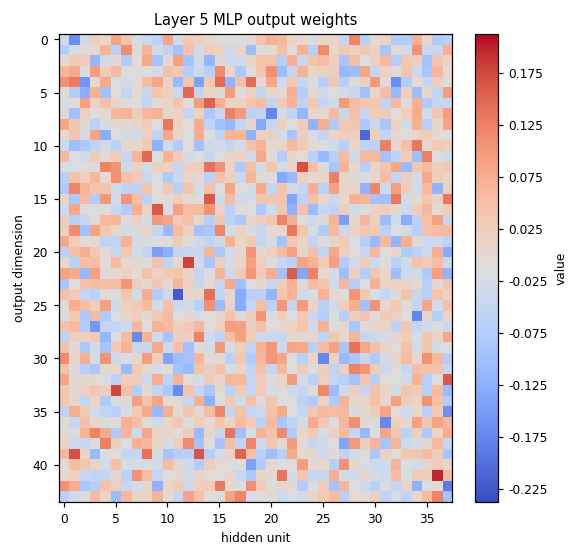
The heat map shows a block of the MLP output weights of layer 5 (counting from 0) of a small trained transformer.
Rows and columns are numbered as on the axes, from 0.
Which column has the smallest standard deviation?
33
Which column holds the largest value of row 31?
28
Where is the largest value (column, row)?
36, 41
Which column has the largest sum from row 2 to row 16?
37
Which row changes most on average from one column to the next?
4
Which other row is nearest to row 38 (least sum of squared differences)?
17
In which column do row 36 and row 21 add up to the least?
31
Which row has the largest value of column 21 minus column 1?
0
